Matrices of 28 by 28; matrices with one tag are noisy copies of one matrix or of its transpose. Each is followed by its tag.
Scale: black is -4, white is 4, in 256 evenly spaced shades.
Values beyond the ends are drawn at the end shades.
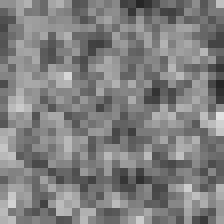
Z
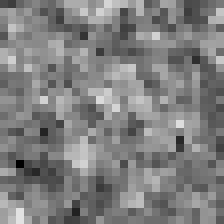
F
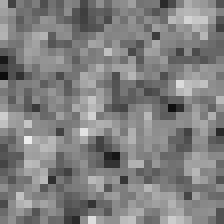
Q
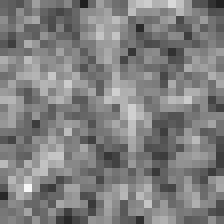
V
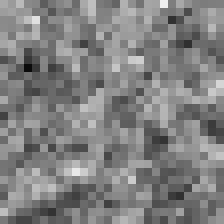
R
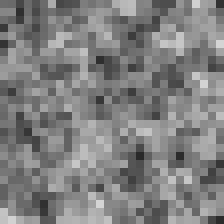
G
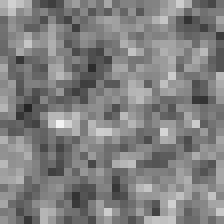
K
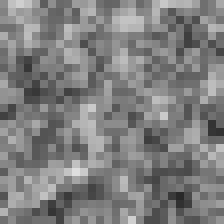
R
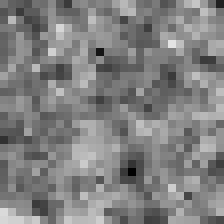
G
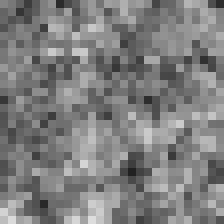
G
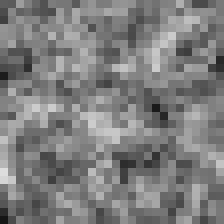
V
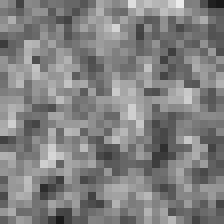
V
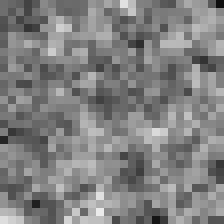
G
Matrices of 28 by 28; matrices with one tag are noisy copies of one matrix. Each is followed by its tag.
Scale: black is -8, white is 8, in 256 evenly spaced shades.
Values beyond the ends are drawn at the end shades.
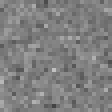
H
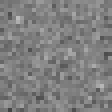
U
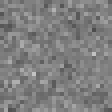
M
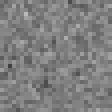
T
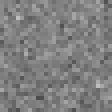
U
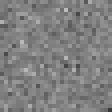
M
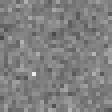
M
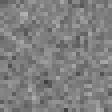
T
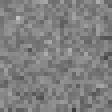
U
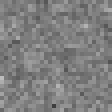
H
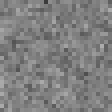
H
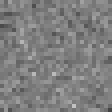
M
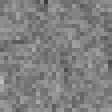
H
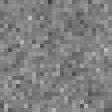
M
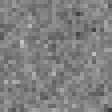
M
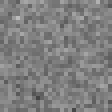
U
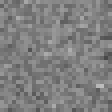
U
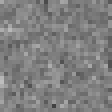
H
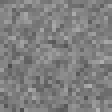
T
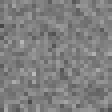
M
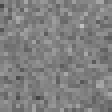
U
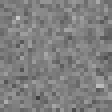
U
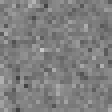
H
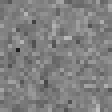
T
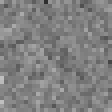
H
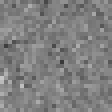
H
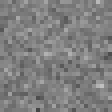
U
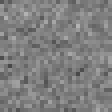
T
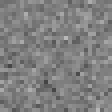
T
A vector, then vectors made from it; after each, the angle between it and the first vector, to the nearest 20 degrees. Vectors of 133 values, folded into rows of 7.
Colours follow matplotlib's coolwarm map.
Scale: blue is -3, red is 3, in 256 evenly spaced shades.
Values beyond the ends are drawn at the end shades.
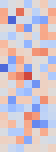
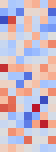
140 degrees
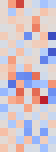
100 degrees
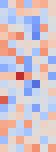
60 degrees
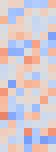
80 degrees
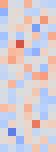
100 degrees
